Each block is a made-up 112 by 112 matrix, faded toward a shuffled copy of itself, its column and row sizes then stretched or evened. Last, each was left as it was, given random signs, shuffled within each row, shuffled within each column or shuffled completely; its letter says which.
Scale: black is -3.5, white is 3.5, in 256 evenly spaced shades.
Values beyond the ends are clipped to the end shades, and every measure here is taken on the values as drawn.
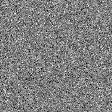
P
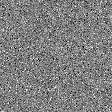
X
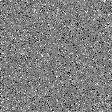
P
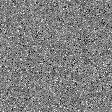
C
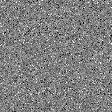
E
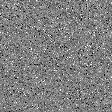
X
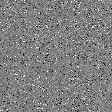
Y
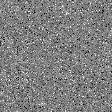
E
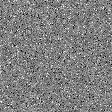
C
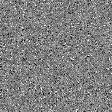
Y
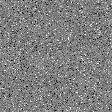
P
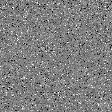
E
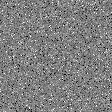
C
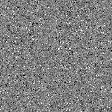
Y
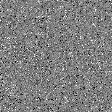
E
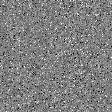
E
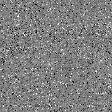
Y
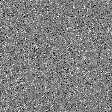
E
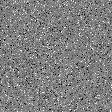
C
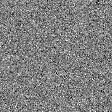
P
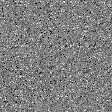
Y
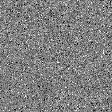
P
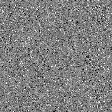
Y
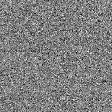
Y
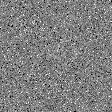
C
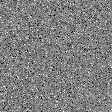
C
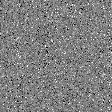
P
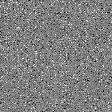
Y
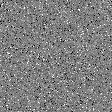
C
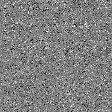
E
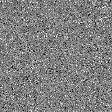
Y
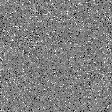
Y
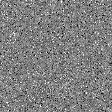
E
